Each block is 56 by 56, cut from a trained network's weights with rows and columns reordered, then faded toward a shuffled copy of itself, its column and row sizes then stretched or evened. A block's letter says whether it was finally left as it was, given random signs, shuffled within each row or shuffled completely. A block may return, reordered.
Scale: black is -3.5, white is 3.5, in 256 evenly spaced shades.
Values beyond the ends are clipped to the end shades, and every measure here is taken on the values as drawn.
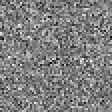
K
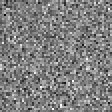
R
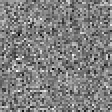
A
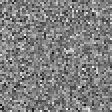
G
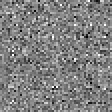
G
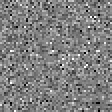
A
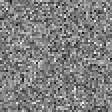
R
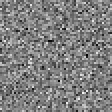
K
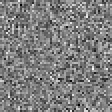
G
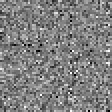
G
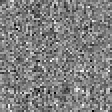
A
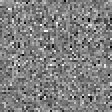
A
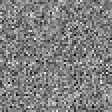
A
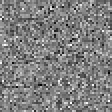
K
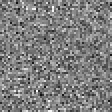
G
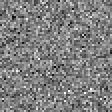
R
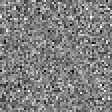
K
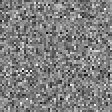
K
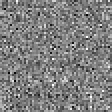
A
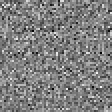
K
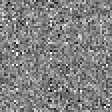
G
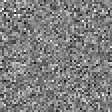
G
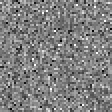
R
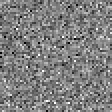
K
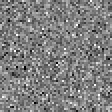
R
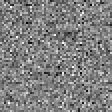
G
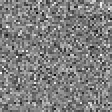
G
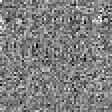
A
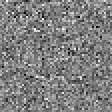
G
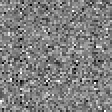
G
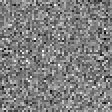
G
